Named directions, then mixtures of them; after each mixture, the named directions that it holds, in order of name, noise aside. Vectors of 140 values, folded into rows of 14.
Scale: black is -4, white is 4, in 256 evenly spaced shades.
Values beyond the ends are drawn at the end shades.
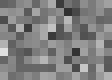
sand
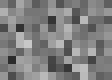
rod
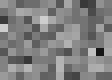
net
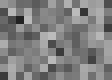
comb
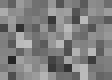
rod.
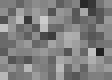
comb, net.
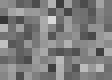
comb, net, sand.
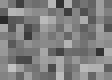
comb, net, sand.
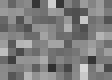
comb, rod, sand.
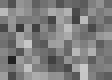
rod.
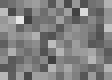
comb.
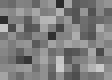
net, sand.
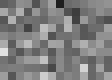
rod, sand.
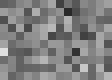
sand.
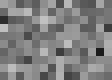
comb, net.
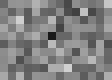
comb, rod, sand.
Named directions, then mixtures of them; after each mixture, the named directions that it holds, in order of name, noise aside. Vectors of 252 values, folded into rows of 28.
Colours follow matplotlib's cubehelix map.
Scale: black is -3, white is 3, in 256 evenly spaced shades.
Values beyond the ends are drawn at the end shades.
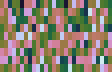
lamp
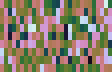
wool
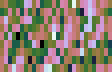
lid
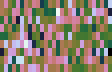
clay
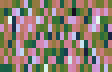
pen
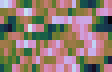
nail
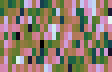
clay, lid, nail.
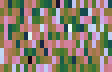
lamp, lid, wool.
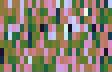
lamp, wool.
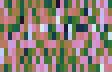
lamp, wool.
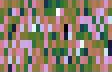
clay, pen, wool.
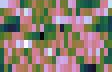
clay, nail.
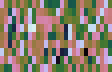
pen, wool.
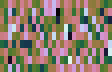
clay, wool.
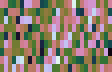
clay, lid.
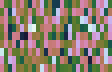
wool.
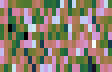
lid, nail, wool.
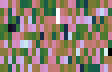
clay, nail, wool.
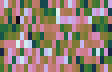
clay, nail.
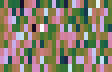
lamp.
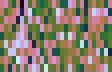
clay, lamp, pen.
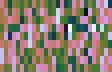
lamp, wool.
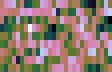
clay, lid, nail.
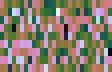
clay, pen, wool.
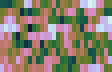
lid, nail.
